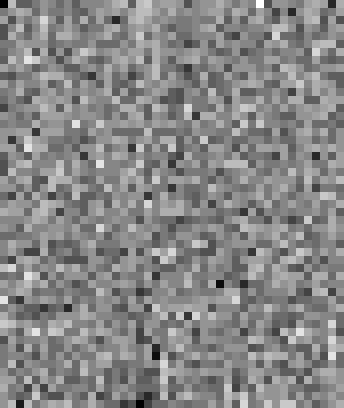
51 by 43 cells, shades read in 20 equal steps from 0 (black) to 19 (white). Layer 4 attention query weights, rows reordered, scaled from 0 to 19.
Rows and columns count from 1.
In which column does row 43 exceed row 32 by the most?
32
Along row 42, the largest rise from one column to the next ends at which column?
36
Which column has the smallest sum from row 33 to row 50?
18
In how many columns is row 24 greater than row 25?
19
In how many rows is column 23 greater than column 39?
17
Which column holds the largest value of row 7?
40
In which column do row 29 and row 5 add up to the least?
30
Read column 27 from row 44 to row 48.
7 12 9 11 6
